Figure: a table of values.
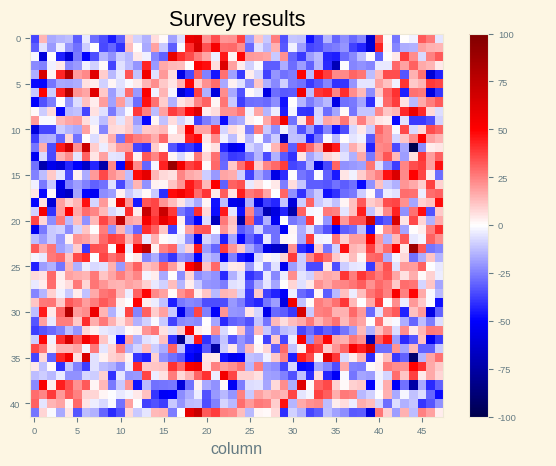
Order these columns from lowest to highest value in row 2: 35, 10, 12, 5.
35, 5, 10, 12
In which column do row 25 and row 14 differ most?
29
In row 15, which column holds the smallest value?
28
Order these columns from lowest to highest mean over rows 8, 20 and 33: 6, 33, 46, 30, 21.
21, 46, 30, 6, 33
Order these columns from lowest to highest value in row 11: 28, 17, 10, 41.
10, 28, 17, 41
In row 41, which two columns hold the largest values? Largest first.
19, 18
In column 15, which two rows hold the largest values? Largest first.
19, 20
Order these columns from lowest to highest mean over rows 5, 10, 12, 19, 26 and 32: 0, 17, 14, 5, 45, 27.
0, 27, 17, 5, 45, 14
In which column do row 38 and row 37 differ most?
44
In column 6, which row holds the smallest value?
14
